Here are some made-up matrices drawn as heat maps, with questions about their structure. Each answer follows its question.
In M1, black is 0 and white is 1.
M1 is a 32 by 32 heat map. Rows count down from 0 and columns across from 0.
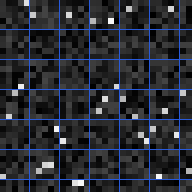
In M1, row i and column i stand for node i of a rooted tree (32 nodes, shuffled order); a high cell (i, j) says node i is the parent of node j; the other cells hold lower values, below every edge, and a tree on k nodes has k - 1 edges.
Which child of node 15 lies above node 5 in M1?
2
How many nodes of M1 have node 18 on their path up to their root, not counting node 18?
6
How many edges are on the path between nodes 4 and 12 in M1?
9
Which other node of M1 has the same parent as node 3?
19
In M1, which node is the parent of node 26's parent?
22
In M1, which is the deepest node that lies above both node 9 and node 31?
1
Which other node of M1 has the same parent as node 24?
10
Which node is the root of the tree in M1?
14
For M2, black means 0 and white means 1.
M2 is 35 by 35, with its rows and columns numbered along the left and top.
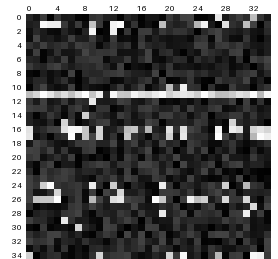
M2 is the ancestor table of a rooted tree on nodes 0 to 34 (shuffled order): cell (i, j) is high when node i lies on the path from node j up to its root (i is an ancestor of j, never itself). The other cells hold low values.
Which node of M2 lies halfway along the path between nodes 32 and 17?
0
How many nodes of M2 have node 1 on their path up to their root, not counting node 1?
11
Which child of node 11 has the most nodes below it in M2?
16
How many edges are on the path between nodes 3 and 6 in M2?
7
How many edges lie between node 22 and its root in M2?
5
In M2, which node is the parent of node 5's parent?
15
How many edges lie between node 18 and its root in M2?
2
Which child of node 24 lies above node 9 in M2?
2
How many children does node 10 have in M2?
2
